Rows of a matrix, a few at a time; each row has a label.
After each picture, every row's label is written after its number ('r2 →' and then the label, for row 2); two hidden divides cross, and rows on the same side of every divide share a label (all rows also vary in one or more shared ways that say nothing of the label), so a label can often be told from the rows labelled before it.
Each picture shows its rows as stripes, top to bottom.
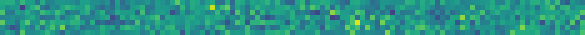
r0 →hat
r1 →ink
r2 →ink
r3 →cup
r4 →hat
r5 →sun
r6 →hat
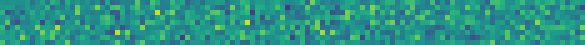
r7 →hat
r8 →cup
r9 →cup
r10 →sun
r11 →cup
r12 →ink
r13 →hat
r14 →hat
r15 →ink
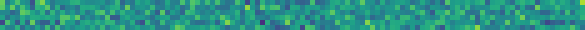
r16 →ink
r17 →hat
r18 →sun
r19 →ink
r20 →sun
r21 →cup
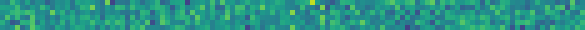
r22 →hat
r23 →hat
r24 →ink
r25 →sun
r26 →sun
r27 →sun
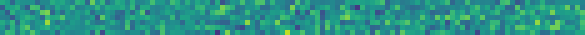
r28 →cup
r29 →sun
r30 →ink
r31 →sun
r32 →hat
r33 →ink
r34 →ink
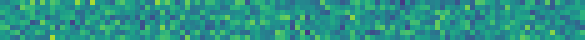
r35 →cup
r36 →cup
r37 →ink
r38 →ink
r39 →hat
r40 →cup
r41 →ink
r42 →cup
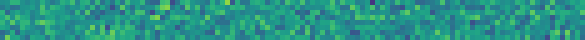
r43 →ink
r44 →cup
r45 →ink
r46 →cup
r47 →hat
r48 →cup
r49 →sun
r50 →sun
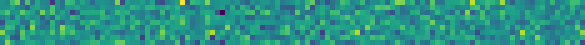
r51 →ink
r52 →cup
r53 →hat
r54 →sun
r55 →cup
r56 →sun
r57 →ink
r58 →cup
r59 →cup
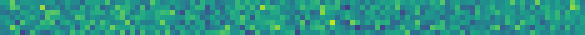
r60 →hat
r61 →hat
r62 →cup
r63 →cup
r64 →hat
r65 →ink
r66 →sun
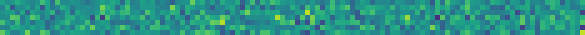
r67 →ink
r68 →sun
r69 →cup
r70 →ink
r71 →ink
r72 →cup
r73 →ink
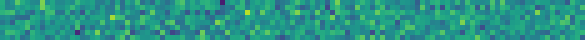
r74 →hat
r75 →ink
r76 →hat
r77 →sun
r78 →sun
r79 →hat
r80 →ink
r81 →cup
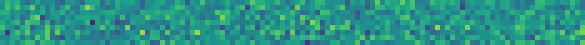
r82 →hat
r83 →hat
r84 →sun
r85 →sun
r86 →ink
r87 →ink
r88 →ink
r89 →hat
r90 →ink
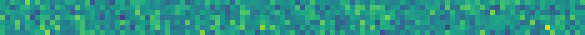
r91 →ink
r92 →cup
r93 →hat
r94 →hat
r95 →cup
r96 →hat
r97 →sun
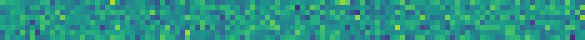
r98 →ink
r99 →ink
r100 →sun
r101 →ink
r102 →hat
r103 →hat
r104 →cup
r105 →sun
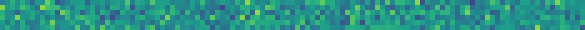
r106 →hat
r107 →hat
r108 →cup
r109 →hat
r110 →hat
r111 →cup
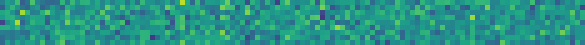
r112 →sun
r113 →cup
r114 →hat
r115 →ink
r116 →cup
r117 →ink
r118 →sun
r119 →sun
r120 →sun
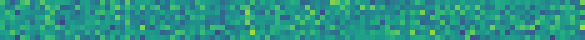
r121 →ink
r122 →cup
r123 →ink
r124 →hat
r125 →hat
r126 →ink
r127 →hat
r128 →cup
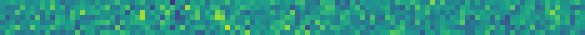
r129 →hat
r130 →cup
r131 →sun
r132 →sun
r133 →sun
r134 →ink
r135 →cup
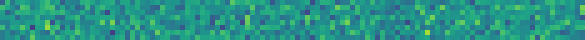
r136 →cup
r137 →ink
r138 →ink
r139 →cup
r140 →sun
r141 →hat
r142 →cup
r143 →sun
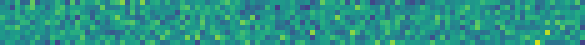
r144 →sun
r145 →sun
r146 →sun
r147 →ink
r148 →cup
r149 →cup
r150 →hat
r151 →sun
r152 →cup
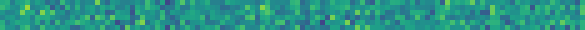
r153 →ink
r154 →hat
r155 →hat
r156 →ink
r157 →ink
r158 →hat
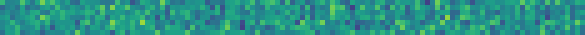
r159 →hat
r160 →sun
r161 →sun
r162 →sun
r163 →ink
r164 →sun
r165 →cup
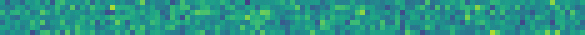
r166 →ink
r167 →sun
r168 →hat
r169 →cup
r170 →cup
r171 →cup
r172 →hat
